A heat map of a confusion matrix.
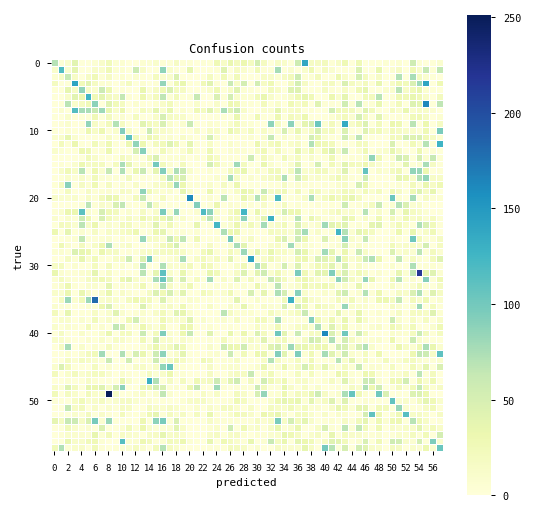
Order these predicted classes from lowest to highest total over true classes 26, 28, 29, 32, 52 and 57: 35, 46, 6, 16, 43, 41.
35, 6, 41, 16, 43, 46
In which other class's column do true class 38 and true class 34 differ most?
36
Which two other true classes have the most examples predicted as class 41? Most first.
31, 57
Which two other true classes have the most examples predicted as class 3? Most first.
7, 53
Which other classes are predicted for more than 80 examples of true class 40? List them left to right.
16, 33, 43
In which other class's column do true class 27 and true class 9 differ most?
39
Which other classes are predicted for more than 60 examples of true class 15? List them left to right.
10, 27, 55
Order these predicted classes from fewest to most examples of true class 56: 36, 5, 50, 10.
5, 36, 50, 10
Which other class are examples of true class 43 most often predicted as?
57
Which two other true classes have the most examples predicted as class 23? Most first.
22, 32
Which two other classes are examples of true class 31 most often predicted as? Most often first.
54, 16
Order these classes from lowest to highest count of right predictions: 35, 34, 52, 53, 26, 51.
34, 53, 51, 26, 52, 35
